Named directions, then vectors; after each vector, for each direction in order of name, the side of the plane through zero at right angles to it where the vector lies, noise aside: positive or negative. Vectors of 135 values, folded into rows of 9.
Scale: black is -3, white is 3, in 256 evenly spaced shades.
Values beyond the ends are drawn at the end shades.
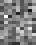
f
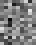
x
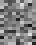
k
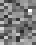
negative, positive, positive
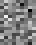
positive, negative, negative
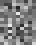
negative, negative, negative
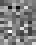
negative, negative, negative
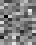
negative, positive, positive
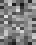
positive, negative, positive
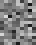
positive, positive, negative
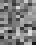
positive, positive, positive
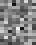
positive, positive, positive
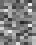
negative, negative, positive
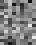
positive, negative, positive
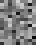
positive, positive, negative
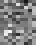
positive, negative, negative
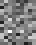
positive, negative, negative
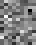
positive, negative, negative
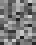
positive, positive, negative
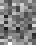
negative, positive, negative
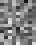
negative, negative, negative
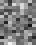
negative, positive, negative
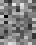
negative, positive, negative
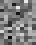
positive, positive, positive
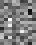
positive, negative, negative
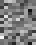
positive, negative, negative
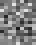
negative, negative, negative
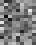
negative, positive, positive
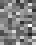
negative, negative, positive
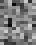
positive, negative, positive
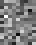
positive, negative, negative
